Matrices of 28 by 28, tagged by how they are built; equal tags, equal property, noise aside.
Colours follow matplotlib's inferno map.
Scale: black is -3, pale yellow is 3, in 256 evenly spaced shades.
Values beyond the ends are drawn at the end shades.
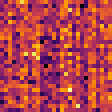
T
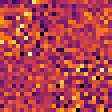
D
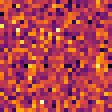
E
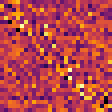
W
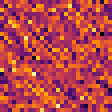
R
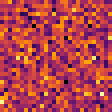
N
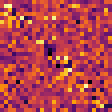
W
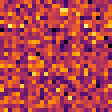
T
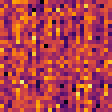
T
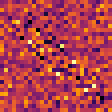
W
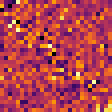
W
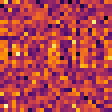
T
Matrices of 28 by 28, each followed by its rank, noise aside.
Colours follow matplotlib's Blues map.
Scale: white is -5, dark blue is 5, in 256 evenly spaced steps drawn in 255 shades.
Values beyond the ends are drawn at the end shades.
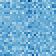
five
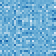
three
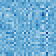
two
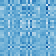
two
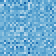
four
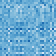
two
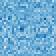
six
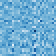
three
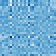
two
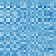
two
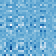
two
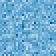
six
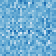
four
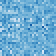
six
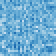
six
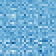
two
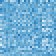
four
